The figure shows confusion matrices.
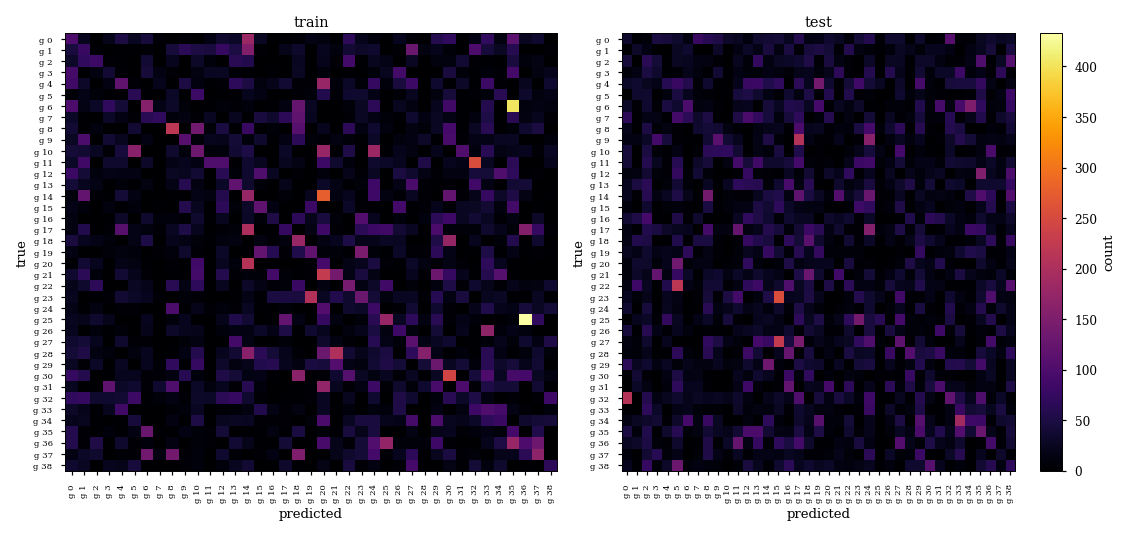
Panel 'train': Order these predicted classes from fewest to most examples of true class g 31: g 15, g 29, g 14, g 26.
g 15, g 26, g 14, g 29
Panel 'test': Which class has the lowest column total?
g 25
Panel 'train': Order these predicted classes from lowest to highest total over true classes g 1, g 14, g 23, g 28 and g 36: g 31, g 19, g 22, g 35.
g 31, g 22, g 19, g 35
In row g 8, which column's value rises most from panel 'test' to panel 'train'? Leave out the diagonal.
g 10
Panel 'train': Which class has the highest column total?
g 20
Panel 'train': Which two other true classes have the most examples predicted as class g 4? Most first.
g 17, g 33
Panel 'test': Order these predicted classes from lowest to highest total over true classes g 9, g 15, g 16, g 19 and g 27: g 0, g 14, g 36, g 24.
g 0, g 36, g 14, g 24
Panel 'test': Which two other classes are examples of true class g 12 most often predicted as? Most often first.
g 35, g 38
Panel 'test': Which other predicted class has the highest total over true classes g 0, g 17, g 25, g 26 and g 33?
g 24
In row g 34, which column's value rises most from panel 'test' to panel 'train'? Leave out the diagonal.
g 20
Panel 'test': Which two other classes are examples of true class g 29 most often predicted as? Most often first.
g 14, g 35
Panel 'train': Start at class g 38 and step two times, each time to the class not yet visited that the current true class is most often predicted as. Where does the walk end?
g 13
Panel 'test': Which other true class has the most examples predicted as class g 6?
g 34
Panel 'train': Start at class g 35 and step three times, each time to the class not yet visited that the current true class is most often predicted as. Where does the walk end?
g 30
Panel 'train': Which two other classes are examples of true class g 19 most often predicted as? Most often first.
g 23, g 15
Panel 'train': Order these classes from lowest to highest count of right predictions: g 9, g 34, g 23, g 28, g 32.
g 32, g 34, g 9, g 23, g 28
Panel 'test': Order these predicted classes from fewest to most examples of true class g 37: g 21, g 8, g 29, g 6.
g 6, g 21, g 8, g 29
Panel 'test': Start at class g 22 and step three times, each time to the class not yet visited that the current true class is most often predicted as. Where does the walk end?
g 30
